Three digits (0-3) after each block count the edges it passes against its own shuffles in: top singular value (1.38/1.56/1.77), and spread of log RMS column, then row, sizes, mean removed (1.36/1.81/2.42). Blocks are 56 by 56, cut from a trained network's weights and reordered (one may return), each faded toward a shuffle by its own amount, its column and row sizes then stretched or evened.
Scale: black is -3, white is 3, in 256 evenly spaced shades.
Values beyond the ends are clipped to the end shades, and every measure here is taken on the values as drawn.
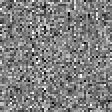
0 2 0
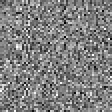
2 0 0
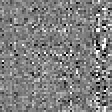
3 3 2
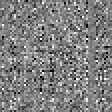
0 3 2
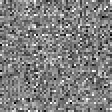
0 1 2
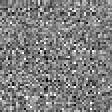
3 1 2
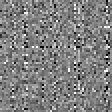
2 3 1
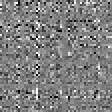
2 3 3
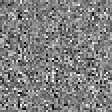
1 2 2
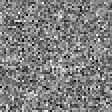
0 0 1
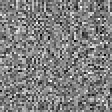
3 0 0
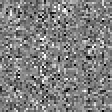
0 3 1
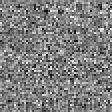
2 1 2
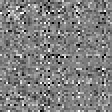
2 3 3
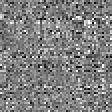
3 2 3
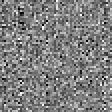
2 2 1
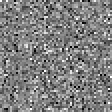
0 2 1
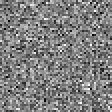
2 0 0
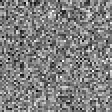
2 0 0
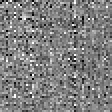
0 3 2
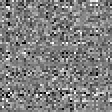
3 2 3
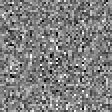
1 2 0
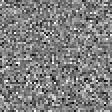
0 1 1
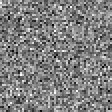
0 0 0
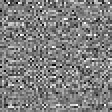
3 0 3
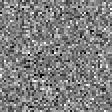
1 0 1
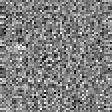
3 1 1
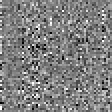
1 3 1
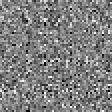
2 2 2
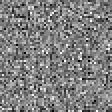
1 0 1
